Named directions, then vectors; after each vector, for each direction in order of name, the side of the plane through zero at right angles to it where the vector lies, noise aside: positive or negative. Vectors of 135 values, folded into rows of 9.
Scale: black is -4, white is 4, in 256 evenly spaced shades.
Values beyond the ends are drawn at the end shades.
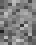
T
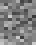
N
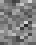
negative, negative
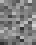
negative, negative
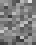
negative, negative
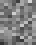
negative, negative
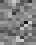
positive, positive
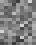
negative, negative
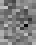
positive, negative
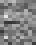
negative, positive
